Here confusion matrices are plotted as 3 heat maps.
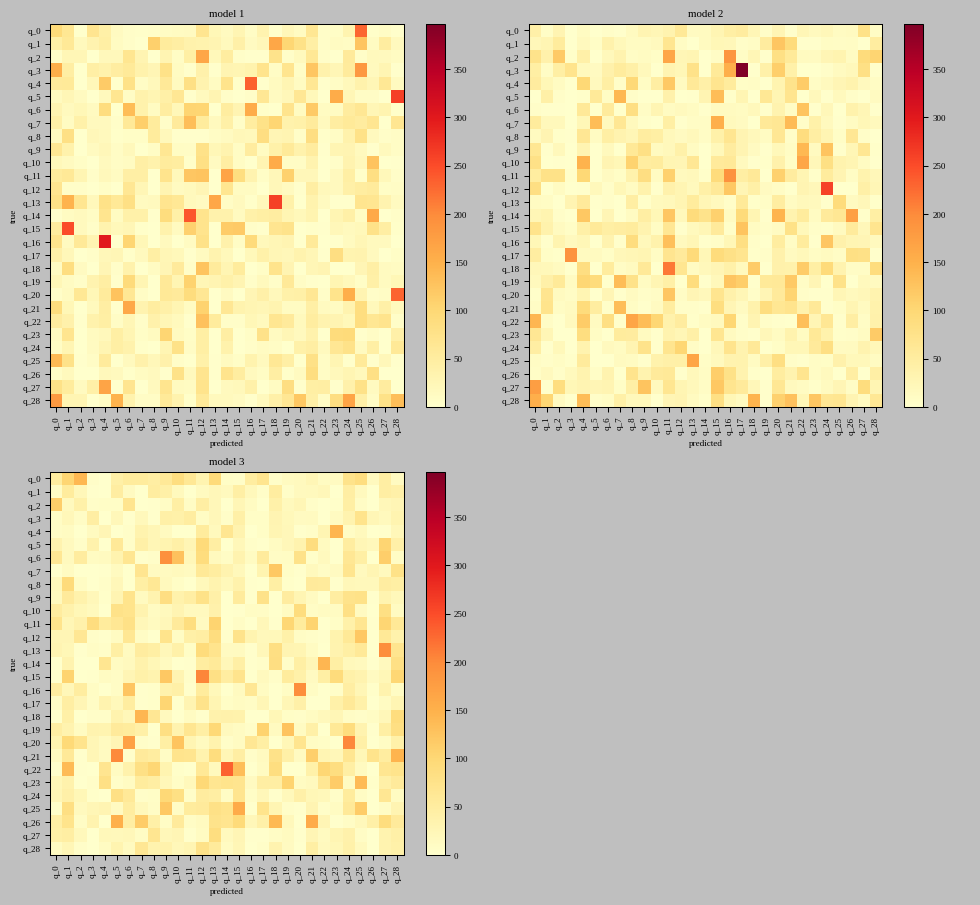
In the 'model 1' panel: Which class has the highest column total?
q_12
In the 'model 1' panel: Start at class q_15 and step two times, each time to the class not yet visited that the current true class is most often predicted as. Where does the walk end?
q_18
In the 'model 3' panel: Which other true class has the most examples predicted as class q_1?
q_22
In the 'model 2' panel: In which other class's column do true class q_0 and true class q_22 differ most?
q_8
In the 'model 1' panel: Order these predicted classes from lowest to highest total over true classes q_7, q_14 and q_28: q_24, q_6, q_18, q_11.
q_6, q_18, q_24, q_11
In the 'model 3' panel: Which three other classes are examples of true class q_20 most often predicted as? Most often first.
q_24, q_6, q_10
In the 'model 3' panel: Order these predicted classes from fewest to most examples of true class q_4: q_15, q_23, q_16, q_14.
q_16, q_15, q_14, q_23
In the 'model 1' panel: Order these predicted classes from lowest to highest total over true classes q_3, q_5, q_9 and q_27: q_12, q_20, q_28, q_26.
q_26, q_20, q_12, q_28
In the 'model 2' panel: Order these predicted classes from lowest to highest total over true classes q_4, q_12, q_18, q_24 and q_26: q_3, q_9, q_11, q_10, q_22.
q_3, q_10, q_9, q_22, q_11
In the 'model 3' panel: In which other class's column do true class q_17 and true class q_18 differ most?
q_7
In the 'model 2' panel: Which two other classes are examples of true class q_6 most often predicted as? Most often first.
q_22, q_8
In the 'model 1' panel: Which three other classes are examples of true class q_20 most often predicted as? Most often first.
q_28, q_24, q_5
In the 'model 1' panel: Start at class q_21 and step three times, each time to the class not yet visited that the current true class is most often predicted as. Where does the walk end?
q_4
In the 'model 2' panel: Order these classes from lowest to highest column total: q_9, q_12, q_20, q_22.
q_12, q_9, q_22, q_20
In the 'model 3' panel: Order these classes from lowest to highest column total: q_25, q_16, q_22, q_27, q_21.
q_16, q_22, q_21, q_25, q_27
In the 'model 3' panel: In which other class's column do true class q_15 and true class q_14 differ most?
q_12
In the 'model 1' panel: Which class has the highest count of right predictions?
q_13
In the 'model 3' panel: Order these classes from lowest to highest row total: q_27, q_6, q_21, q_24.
q_27, q_24, q_6, q_21
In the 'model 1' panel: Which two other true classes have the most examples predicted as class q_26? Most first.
q_14, q_10
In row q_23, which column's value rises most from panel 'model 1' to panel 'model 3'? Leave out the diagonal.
q_25
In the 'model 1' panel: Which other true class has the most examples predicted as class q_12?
q_2
